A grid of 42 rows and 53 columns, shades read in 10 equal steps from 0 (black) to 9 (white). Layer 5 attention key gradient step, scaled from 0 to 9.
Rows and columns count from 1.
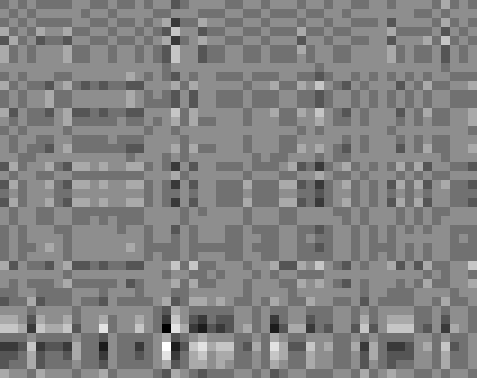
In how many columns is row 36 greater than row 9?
20
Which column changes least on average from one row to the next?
43
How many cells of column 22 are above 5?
10
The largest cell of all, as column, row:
19, 39
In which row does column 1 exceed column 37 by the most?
37
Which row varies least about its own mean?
8
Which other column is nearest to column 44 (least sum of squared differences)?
1
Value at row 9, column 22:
4
